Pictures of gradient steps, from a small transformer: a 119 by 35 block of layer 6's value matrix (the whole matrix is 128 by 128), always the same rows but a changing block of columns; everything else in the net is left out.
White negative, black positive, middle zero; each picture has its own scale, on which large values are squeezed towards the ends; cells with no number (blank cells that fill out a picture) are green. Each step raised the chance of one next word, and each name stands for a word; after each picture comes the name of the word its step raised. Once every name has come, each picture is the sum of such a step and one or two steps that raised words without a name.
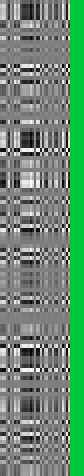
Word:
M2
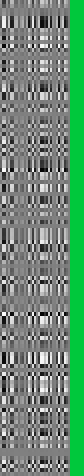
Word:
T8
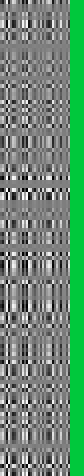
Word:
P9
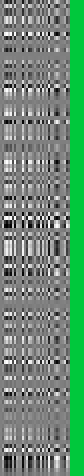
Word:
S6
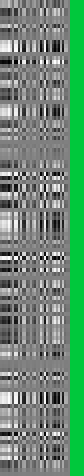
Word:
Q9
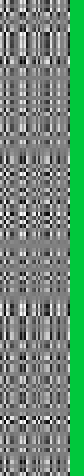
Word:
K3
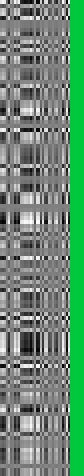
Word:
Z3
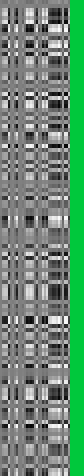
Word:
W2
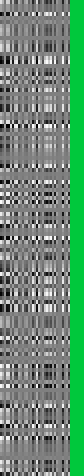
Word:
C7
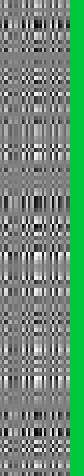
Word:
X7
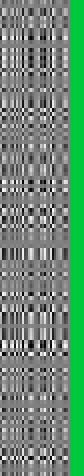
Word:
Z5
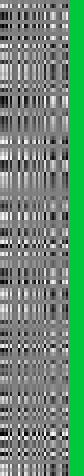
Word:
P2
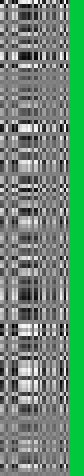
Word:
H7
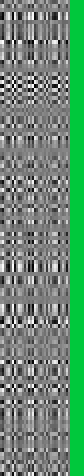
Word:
P9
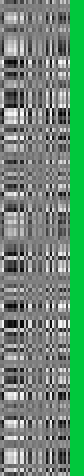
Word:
Q9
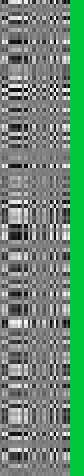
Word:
C7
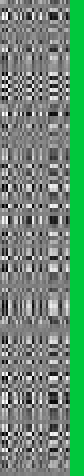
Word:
Q9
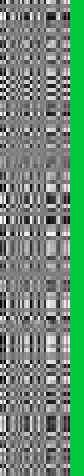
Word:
Z3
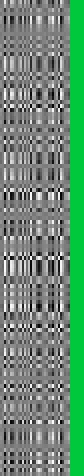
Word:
P9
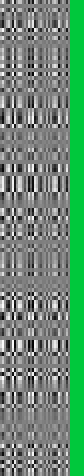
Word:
Z5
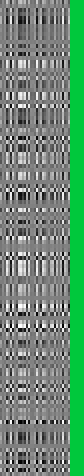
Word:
P9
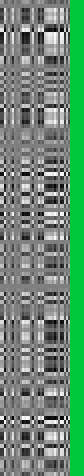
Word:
K3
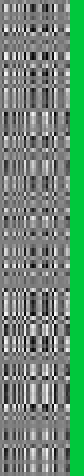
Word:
H7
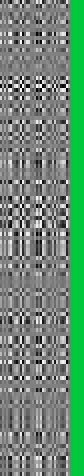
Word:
S6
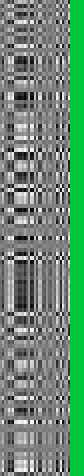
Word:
H7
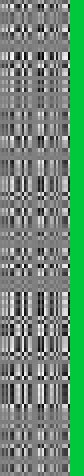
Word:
H7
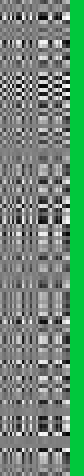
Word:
Z3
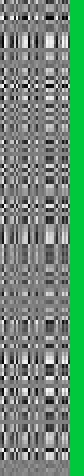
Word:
T8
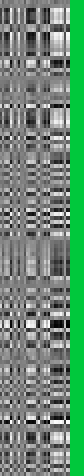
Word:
K3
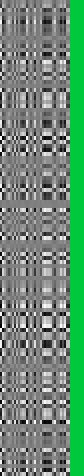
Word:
M2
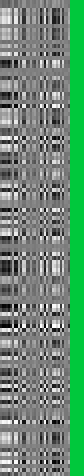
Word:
P9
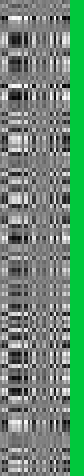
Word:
T8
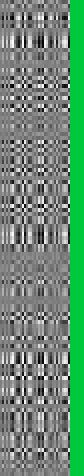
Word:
T8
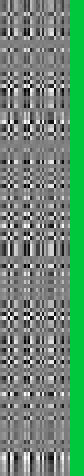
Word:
S6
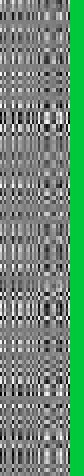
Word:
C7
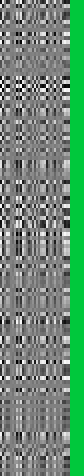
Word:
S6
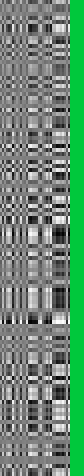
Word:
W2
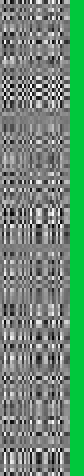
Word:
K3
